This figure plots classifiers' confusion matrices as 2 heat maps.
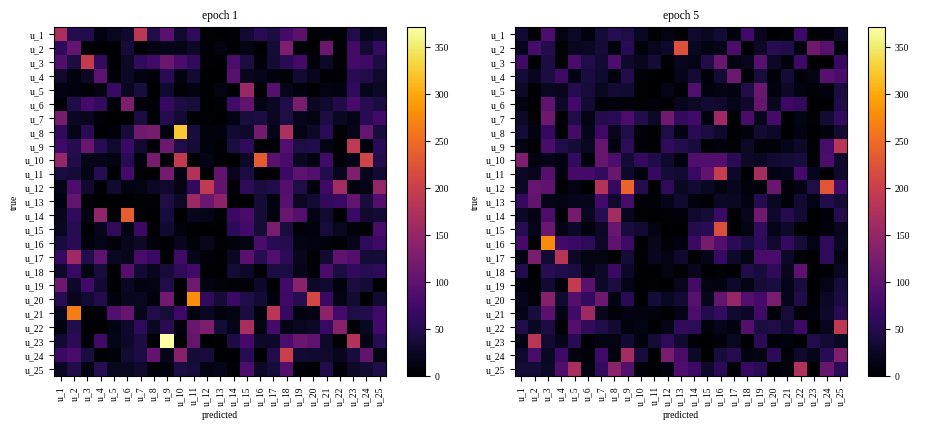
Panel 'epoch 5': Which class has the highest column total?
u_3
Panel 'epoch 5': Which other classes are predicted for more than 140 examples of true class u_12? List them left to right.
u_7, u_9, u_24
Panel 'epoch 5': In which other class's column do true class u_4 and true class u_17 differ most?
u_2
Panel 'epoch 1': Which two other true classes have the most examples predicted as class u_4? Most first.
u_14, u_17
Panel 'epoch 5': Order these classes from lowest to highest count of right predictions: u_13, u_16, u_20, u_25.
u_13, u_25, u_16, u_20
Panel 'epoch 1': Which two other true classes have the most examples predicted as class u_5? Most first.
u_21, u_15
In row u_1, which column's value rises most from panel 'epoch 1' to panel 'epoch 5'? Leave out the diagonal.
u_22
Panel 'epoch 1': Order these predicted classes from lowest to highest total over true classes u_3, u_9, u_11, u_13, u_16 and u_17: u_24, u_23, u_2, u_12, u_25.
u_12, u_24, u_25, u_2, u_23
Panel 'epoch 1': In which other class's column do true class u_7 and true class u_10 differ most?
u_16
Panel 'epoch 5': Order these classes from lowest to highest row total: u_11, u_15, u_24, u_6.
u_6, u_15, u_24, u_11
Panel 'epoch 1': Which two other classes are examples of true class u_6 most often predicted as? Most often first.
u_19, u_15
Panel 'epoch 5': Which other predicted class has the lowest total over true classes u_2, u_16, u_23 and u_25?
u_10
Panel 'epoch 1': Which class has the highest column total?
u_18
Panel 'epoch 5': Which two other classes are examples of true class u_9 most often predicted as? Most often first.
u_25, u_7
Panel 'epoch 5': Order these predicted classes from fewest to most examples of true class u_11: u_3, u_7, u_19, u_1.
u_1, u_7, u_3, u_19
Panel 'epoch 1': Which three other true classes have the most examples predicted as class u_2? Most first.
u_21, u_17, u_13
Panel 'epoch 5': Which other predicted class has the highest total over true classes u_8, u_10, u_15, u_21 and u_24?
u_16
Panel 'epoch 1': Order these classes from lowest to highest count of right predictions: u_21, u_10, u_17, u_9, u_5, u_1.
u_5, u_17, u_9, u_21, u_1, u_10
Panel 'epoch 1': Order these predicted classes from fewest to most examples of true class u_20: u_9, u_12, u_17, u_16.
u_17, u_16, u_12, u_9
